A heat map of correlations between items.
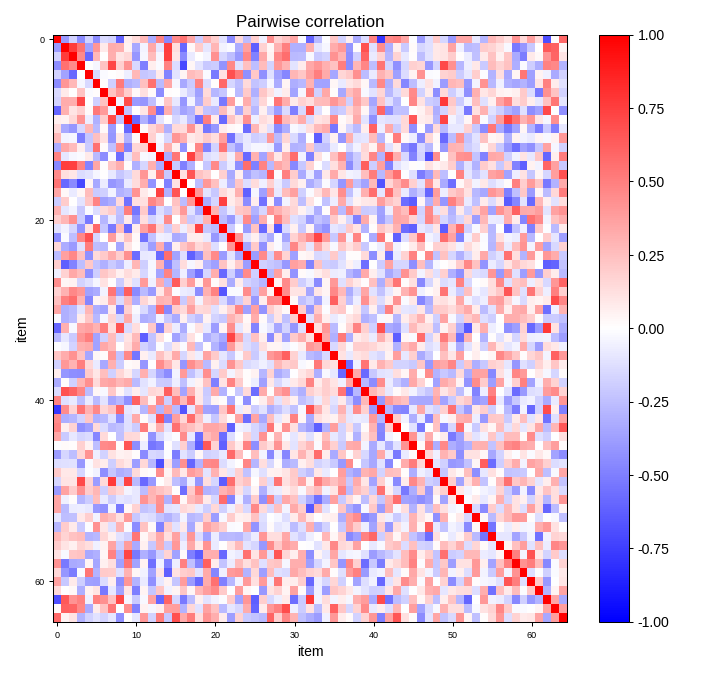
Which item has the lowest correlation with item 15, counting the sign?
46
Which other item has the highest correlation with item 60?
57
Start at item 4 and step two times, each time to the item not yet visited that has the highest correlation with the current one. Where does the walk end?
33
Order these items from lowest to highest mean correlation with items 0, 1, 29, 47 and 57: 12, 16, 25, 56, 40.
25, 12, 40, 16, 56
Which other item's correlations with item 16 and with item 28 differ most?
3
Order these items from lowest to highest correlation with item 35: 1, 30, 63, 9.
30, 1, 9, 63
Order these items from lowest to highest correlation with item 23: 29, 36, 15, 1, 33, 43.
1, 29, 43, 15, 36, 33
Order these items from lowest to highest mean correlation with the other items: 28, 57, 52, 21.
21, 52, 57, 28
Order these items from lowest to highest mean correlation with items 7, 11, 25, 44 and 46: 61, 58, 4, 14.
14, 61, 4, 58
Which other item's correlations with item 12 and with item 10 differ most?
5
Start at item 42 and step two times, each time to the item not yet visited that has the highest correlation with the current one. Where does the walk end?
17
